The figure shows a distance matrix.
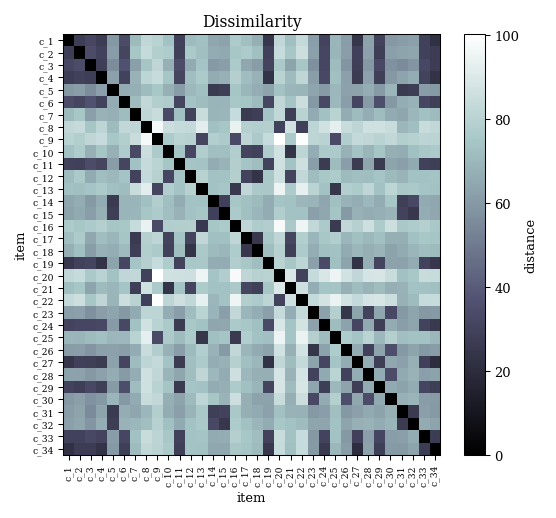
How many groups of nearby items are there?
6
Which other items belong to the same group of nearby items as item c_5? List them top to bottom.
c_14, c_15, c_31, c_32
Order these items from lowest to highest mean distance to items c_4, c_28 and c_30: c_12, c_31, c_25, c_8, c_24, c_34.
c_34, c_24, c_31, c_12, c_25, c_8
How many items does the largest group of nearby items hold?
12
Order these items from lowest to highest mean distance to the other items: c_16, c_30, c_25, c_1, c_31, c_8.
c_1, c_31, c_30, c_25, c_16, c_8
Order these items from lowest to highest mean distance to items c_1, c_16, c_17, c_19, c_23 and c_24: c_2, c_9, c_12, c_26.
c_2, c_26, c_12, c_9
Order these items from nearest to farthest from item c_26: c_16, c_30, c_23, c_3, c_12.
c_23, c_30, c_3, c_12, c_16
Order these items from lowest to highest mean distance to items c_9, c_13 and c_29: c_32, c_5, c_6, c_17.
c_6, c_5, c_32, c_17
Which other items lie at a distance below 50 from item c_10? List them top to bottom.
c_7, c_12, c_17, c_18, c_21
